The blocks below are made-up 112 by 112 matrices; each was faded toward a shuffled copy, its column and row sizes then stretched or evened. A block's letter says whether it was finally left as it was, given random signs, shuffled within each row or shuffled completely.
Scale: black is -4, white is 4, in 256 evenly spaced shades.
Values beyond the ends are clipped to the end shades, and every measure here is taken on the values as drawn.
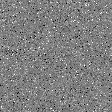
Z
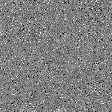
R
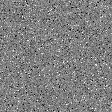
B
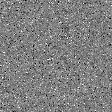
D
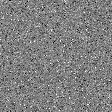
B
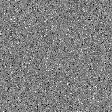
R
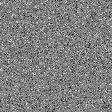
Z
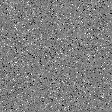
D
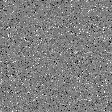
Z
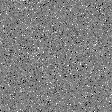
B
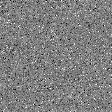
D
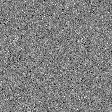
B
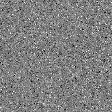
R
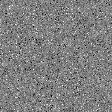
R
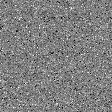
Z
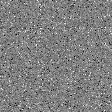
D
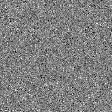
R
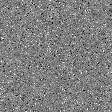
B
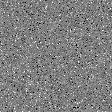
D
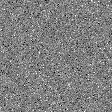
B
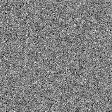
D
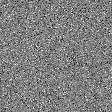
B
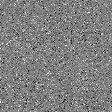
R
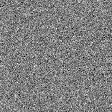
R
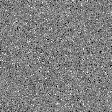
R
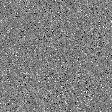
D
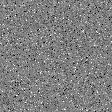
B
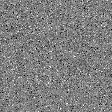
D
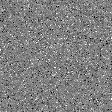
D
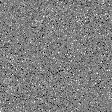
B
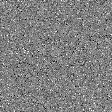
D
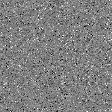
R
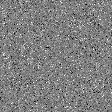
Z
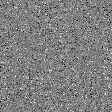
R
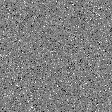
B
